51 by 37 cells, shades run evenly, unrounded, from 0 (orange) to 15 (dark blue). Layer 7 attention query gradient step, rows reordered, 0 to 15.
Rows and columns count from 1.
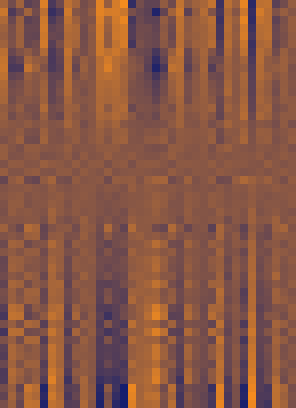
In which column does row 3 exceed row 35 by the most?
32
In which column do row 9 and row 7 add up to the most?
20
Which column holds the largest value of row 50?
16
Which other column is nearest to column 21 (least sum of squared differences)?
24
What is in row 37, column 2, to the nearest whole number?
6
